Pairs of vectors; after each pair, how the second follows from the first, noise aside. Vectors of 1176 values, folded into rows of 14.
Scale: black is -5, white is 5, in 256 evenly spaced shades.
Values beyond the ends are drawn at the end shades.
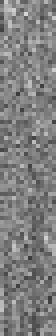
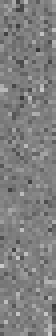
reversed, partly zeroed.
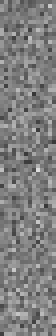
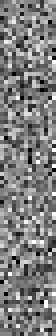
wrapped around, scaled up.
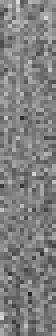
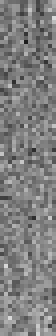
reversed.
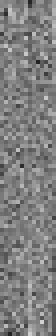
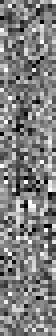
wrapped around, scaled up.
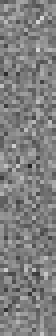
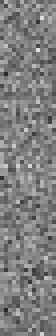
sign-scrambled.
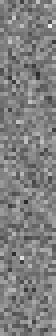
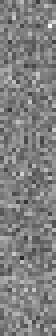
sign-scrambled.
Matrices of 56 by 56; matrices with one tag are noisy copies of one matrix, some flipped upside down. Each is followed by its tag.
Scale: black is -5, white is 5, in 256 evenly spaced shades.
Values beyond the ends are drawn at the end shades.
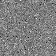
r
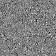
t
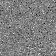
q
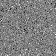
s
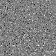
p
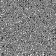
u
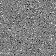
q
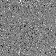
s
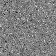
p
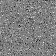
q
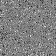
u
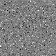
p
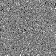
s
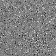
t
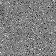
q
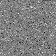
q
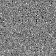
t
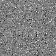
t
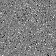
t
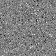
t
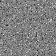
t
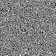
s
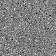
r
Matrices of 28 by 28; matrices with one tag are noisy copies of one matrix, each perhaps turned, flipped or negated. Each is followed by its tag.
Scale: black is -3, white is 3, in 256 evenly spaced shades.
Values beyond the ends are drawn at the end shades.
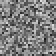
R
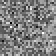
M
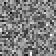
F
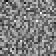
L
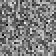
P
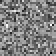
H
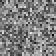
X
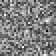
M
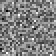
L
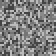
F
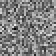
H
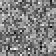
X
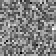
H
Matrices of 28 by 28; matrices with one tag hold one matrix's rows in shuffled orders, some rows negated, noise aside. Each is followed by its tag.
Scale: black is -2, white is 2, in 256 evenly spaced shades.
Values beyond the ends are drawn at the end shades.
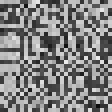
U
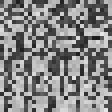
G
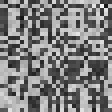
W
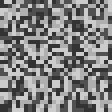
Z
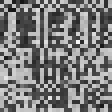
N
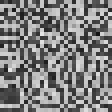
U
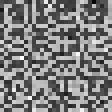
G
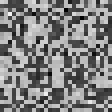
Z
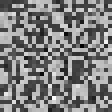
Z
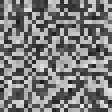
G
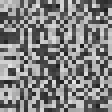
U
